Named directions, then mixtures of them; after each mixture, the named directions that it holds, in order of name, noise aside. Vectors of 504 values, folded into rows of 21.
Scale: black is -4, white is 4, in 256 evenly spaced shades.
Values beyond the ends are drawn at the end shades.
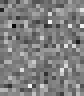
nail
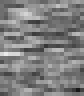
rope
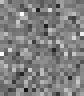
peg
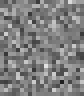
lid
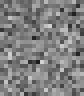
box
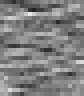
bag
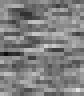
rope.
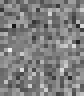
box, nail, peg.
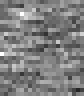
peg, rope.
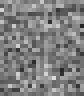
bag, lid, nail.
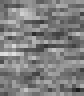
rope.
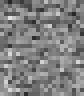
bag, box.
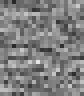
bag, box, lid.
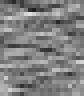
bag.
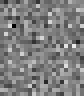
lid, nail.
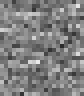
bag, box.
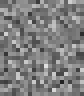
lid.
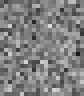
box, lid.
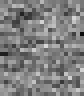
lid, peg, rope.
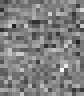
box, nail, rope.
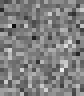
box, nail.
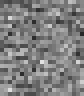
bag, box, lid.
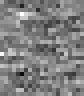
bag, peg, rope.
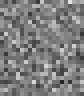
lid.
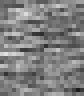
rope.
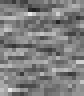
bag.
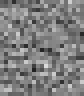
bag, lid.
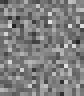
lid, nail.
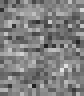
nail, rope.
